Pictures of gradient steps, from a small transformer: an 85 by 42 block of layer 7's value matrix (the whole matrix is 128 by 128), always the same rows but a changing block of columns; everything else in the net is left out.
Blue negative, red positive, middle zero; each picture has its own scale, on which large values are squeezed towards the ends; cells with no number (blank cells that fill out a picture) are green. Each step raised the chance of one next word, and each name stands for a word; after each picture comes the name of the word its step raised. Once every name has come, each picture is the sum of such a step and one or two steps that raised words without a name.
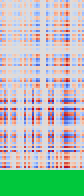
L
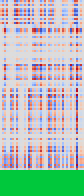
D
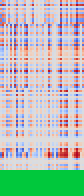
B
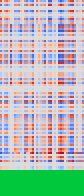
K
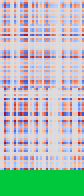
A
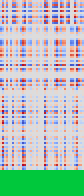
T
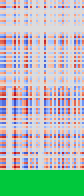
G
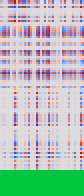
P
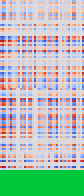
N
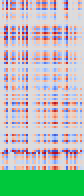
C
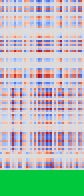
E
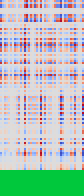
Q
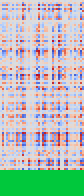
E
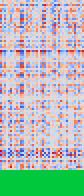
B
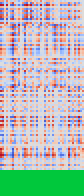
B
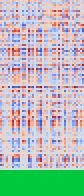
D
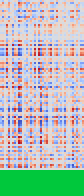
L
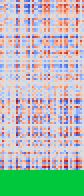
G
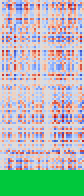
C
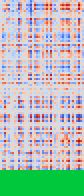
K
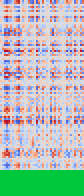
P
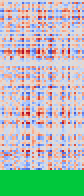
A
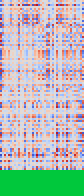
B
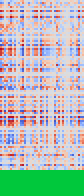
T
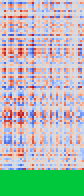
A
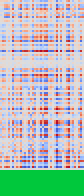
N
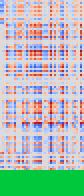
C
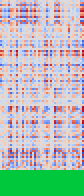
T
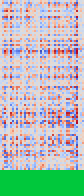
A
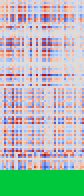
Q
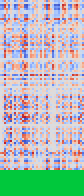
Q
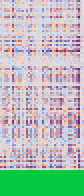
N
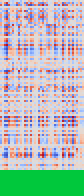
B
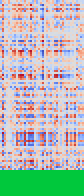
E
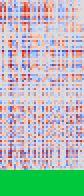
T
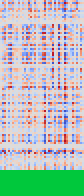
C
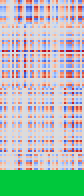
P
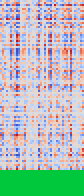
B
